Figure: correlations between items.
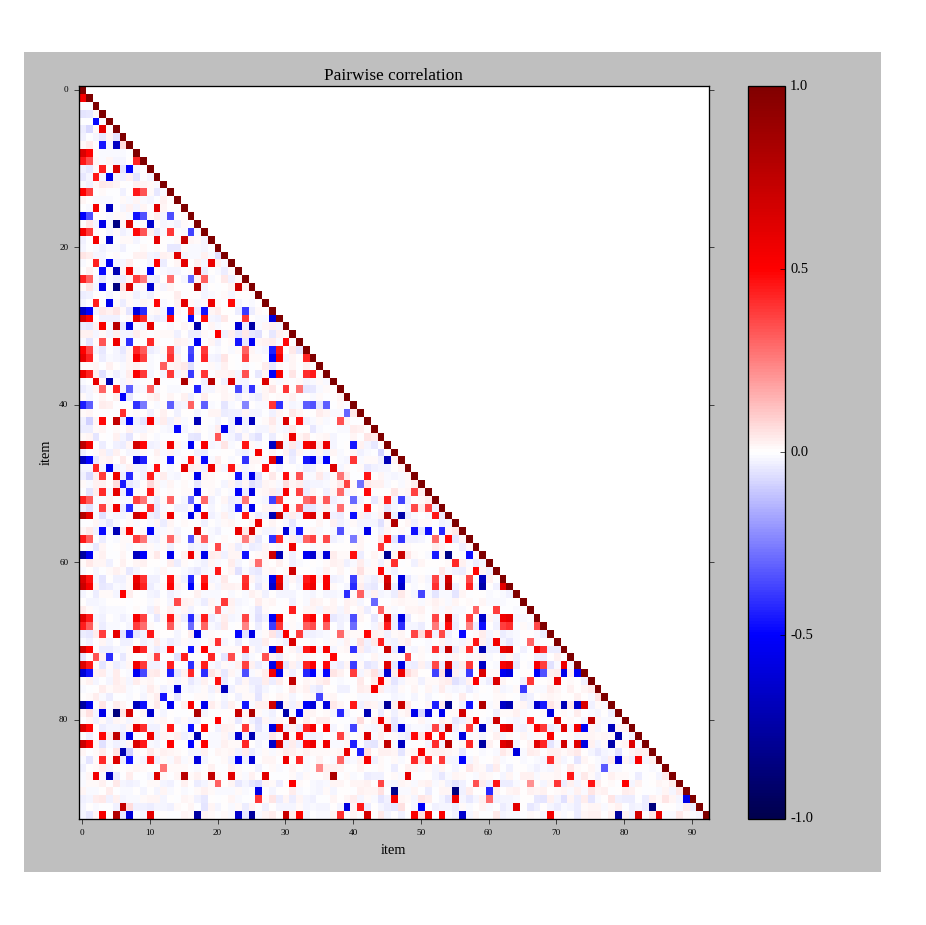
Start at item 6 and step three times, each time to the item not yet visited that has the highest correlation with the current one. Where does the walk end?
41
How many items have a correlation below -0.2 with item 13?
7
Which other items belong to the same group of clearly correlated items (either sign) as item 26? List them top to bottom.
46, 55, 60, 89, 90
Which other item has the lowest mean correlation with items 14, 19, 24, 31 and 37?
4
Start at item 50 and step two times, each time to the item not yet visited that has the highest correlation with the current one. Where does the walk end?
39
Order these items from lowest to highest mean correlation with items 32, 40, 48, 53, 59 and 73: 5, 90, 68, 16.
68, 90, 16, 5
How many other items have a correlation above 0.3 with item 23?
5
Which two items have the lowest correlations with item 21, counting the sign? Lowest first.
76, 43
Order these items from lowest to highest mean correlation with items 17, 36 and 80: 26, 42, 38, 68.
42, 38, 26, 68
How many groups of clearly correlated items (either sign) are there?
8
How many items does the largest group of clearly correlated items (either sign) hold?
30
